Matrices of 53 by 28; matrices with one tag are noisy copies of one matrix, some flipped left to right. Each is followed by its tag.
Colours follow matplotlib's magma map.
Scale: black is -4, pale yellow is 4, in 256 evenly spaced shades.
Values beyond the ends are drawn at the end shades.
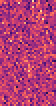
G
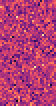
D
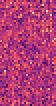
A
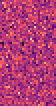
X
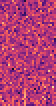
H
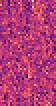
G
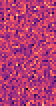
A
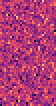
D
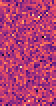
D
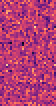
X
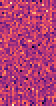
A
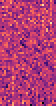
A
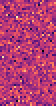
D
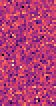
D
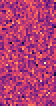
X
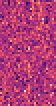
G
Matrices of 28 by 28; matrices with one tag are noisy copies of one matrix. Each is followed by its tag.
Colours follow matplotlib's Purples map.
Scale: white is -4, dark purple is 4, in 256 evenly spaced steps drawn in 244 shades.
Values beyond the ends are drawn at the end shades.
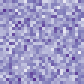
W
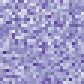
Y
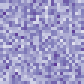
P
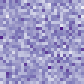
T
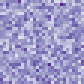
Y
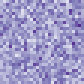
Y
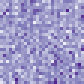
P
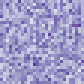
Y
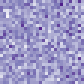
T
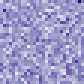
W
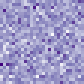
W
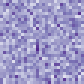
Y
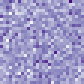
Y
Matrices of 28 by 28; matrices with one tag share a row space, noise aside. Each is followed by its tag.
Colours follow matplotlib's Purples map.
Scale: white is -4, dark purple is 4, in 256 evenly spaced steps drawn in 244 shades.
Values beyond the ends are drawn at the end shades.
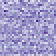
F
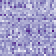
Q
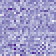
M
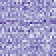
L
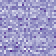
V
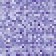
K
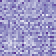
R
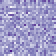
M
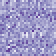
K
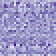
M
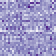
L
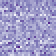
M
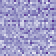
R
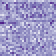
K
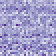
V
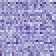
L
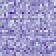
M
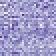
F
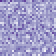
Q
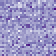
Q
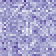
V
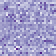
M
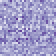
V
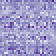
M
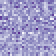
F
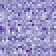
Q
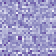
V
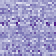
Q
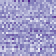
L
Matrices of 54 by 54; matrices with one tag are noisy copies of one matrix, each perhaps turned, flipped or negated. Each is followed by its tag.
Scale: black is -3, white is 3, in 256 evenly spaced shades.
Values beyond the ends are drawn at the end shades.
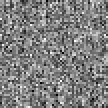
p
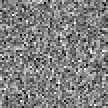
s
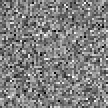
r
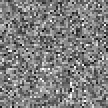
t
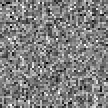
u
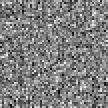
u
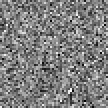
t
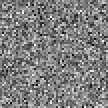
r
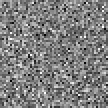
r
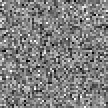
s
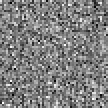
u
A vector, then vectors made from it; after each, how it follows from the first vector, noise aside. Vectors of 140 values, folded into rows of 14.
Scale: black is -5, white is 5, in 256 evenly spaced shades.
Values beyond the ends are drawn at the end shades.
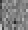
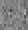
wrapped around, shrunk.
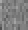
negated, shrunk.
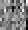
reversed, scaled up.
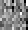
reversed, scaled up.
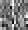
wrapped around, negated, scaled up.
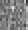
reversed, negated.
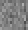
wrapped around, shrunk.
